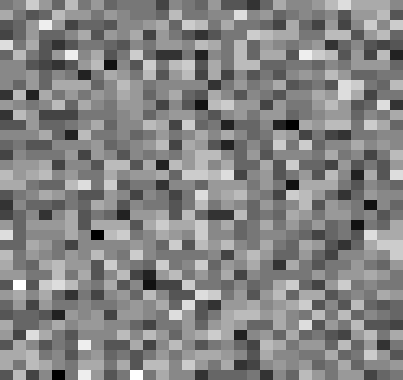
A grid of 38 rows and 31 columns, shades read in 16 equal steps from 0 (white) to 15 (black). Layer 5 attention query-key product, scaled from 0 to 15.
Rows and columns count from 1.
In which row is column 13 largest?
17
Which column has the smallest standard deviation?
21
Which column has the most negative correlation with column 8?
9
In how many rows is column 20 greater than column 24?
19
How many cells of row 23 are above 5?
19
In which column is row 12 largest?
1
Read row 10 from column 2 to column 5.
4 13 5 8
